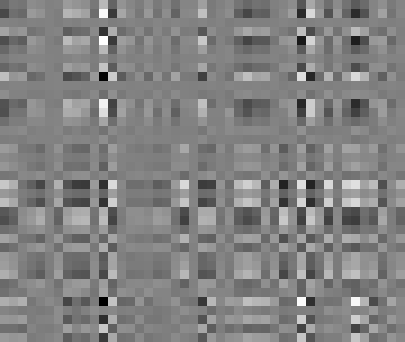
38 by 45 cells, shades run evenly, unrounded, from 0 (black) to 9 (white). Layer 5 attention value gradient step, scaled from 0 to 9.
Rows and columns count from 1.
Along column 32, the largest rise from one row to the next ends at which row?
24
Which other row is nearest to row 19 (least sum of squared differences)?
29
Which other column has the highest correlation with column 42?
21
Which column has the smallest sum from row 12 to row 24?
32
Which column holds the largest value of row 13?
12
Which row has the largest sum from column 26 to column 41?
34
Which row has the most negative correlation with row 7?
11
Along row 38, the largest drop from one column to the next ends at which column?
35
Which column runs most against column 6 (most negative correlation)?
42
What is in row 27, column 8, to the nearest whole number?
4
